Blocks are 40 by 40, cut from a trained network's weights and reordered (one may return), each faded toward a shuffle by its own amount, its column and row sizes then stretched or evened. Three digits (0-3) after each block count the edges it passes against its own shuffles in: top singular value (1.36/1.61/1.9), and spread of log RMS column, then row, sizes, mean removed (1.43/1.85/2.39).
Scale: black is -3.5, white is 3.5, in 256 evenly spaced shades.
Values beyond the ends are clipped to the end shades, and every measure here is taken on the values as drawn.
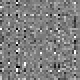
2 3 1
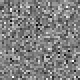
0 1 1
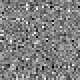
0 1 1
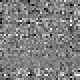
1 1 3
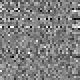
3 1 2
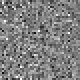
0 1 0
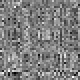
3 3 1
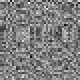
3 0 0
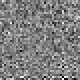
2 1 1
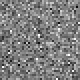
1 1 0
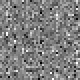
1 3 0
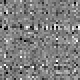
2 2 2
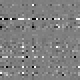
2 1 3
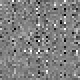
0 3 1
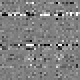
3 1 3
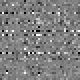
3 1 3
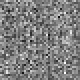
2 1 0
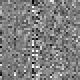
2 3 0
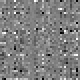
0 3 2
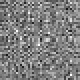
3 3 0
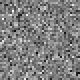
0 0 0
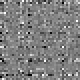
1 2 3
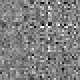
2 2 1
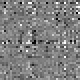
2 2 3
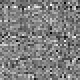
2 0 2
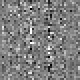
0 3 0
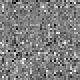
0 2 2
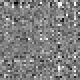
2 1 2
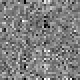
2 1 1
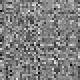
2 3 0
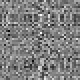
3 2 1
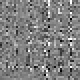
2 3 1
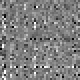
2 3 2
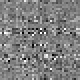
2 1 3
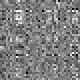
3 3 1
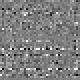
1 1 3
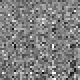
1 2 1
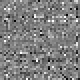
0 2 2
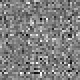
2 2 1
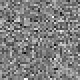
2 1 0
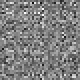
3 2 1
